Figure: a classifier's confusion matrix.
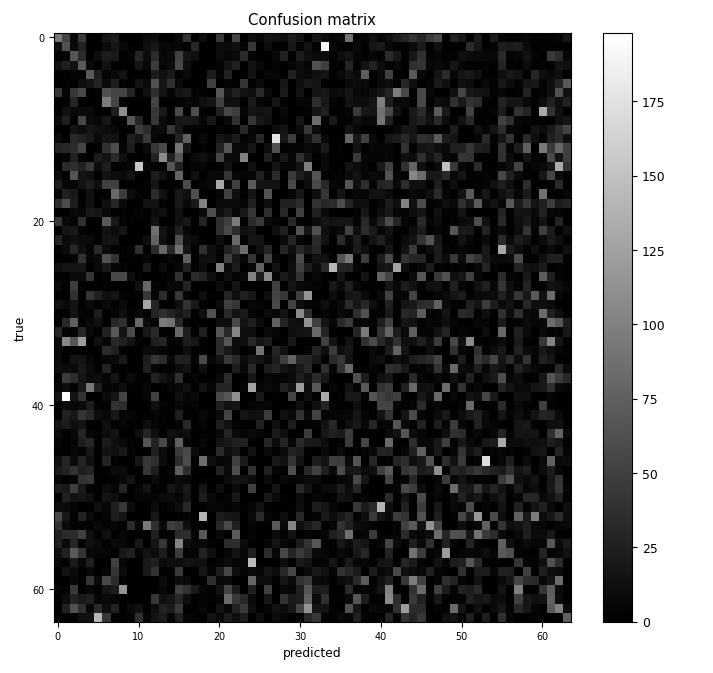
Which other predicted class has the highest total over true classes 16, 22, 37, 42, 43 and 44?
55
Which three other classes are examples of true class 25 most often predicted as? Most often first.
34, 42, 20
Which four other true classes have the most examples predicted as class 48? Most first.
14, 56, 38, 26
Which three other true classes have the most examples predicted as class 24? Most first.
57, 38, 26
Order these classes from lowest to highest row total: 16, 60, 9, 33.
9, 16, 60, 33
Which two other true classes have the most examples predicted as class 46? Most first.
53, 22
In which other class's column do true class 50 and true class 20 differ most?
22
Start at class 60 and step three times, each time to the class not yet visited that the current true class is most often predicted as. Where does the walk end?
51
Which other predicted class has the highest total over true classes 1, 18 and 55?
33
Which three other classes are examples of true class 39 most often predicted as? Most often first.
1, 33, 22
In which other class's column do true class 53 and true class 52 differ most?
18
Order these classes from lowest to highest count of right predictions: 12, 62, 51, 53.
12, 51, 53, 62
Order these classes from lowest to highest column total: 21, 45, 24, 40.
40, 24, 21, 45
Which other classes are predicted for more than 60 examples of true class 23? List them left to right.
13, 15, 55
